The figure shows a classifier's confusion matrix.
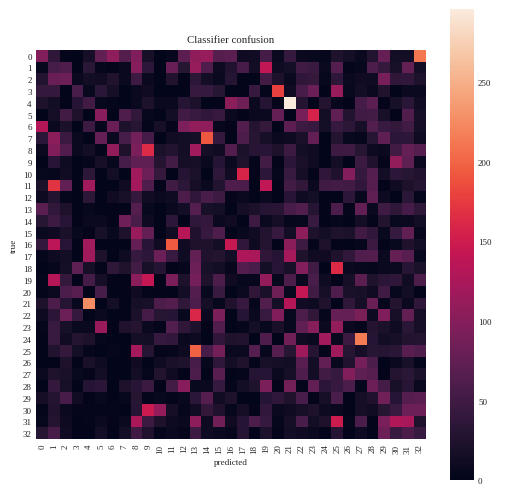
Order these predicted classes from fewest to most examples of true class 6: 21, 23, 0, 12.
23, 21, 12, 0
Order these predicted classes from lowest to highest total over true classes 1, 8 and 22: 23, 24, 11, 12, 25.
24, 12, 23, 11, 25
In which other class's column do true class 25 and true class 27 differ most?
13
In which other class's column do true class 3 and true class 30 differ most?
20
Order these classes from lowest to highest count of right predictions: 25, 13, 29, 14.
14, 13, 29, 25
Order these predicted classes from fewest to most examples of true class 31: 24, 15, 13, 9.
24, 9, 15, 13
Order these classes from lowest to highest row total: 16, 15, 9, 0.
9, 15, 16, 0
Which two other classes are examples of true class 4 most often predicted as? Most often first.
21, 16
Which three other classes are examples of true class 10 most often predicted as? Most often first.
17, 8, 26
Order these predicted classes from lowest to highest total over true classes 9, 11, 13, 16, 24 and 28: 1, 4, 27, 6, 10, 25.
6, 10, 25, 4, 27, 1
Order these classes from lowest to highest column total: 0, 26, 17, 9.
0, 26, 17, 9
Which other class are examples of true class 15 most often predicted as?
12
